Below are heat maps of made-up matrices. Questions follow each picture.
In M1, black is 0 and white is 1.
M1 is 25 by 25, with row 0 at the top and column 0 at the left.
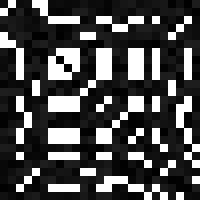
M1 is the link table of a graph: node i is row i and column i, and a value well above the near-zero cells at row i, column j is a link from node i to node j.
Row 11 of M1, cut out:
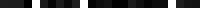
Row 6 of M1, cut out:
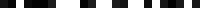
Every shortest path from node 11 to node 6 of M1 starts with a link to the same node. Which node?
node 21
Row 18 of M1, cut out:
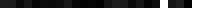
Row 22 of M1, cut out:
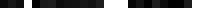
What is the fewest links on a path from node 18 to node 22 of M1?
2
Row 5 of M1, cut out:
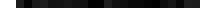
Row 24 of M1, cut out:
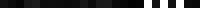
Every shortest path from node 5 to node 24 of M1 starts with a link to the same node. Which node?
node 0
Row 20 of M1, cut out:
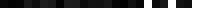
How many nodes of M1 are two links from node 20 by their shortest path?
4
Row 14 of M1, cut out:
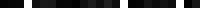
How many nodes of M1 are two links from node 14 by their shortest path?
2
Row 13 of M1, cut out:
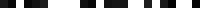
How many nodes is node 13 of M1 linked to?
11
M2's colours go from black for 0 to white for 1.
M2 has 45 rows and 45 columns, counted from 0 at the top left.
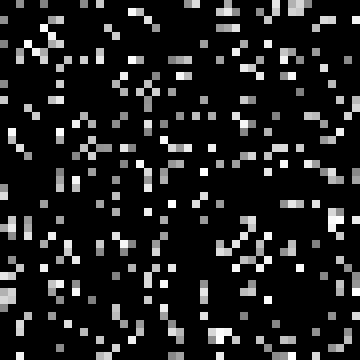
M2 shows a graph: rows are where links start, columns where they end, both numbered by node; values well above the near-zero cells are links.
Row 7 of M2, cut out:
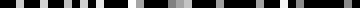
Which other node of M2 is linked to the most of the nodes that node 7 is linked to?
node 18
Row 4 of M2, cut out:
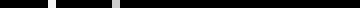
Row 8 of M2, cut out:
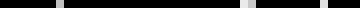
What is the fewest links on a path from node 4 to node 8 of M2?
4
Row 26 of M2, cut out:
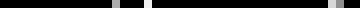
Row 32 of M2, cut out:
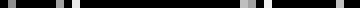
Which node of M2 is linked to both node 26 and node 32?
node 42
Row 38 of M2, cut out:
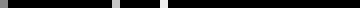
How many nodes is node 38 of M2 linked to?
3
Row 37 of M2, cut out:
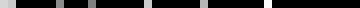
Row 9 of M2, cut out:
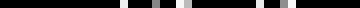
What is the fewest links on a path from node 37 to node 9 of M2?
3
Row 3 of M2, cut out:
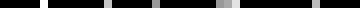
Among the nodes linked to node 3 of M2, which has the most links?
node 27
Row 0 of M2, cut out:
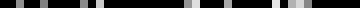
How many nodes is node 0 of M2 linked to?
11
